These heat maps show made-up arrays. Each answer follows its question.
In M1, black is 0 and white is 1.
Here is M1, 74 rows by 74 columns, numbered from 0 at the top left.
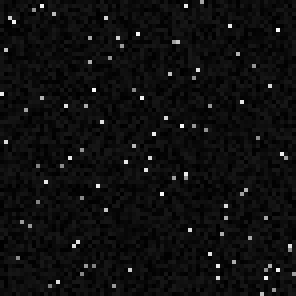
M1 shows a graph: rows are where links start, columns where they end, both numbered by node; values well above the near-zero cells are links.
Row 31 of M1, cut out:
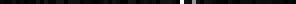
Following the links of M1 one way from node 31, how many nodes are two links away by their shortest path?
3
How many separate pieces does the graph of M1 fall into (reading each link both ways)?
3
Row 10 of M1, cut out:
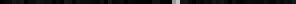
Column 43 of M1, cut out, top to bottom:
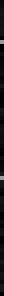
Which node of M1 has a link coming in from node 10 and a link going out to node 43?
node 44
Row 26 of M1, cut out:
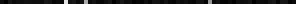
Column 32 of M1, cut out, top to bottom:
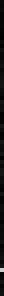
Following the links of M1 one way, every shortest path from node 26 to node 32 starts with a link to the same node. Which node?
node 21
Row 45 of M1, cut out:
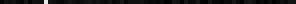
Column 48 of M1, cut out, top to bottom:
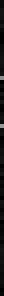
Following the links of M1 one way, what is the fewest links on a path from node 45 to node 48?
6
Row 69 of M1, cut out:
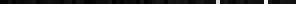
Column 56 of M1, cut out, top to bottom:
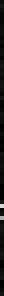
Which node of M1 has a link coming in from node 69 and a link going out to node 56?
node 54
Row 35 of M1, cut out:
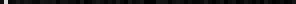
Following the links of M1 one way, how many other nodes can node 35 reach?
6
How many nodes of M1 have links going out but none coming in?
1
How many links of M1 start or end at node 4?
3
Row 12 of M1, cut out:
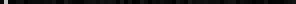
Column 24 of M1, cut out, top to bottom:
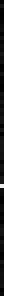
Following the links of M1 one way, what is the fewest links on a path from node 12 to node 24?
3
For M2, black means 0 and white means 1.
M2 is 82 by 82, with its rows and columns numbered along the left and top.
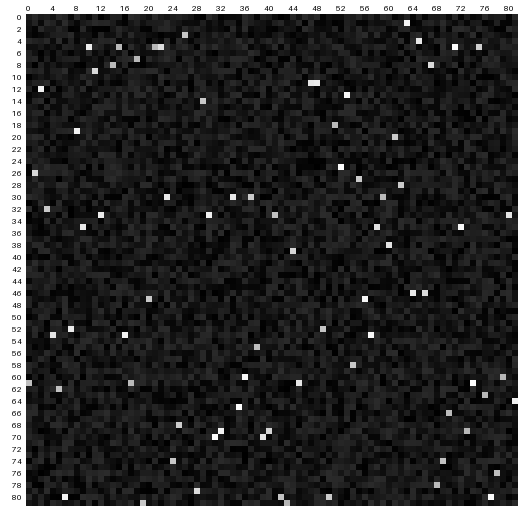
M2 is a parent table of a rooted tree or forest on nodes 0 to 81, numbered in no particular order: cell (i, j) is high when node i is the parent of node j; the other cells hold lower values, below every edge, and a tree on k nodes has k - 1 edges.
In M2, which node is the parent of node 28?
79
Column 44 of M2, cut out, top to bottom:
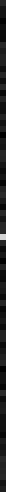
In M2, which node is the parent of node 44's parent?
70
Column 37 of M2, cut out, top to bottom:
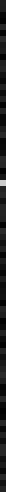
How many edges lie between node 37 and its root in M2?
2
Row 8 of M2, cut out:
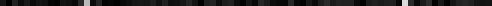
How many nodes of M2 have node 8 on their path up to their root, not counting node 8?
3
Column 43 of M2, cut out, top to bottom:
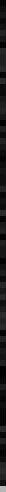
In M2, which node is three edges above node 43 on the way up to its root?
46
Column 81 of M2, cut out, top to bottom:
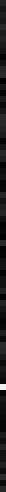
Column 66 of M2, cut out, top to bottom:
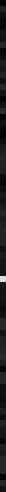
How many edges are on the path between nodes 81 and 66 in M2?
3
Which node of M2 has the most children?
5
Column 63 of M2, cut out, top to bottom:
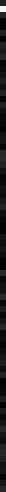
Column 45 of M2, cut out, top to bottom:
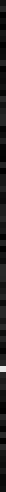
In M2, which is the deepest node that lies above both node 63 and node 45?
61
